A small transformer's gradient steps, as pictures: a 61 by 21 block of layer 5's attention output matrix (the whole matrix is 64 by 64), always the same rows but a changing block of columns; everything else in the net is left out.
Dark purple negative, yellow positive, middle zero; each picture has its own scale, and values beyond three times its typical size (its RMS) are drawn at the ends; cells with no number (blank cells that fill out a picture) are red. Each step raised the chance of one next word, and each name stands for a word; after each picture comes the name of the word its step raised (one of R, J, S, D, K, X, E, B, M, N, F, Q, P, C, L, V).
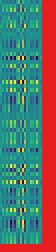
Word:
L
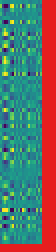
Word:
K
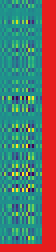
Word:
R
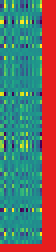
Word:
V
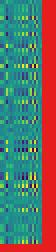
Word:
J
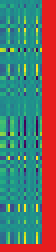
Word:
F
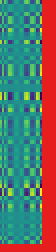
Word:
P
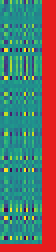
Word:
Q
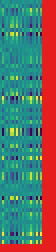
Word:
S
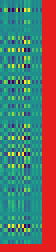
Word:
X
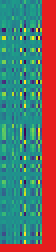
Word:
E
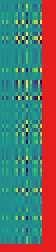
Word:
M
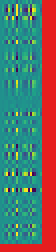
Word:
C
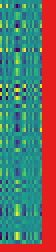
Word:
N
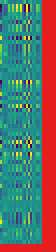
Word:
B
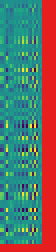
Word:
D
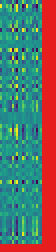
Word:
E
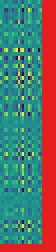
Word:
X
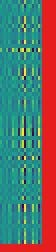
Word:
F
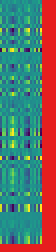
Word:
F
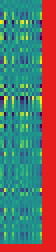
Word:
N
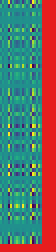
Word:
R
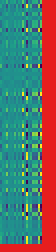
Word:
R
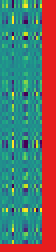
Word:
V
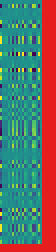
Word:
D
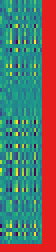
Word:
C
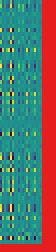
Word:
Q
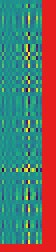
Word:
L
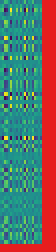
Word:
B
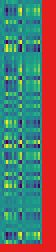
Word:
B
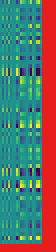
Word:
P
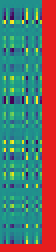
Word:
J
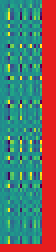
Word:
J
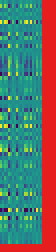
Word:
K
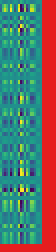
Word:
C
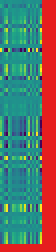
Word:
F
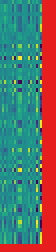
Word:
L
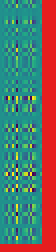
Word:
R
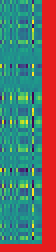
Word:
P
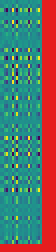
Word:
X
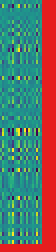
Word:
S
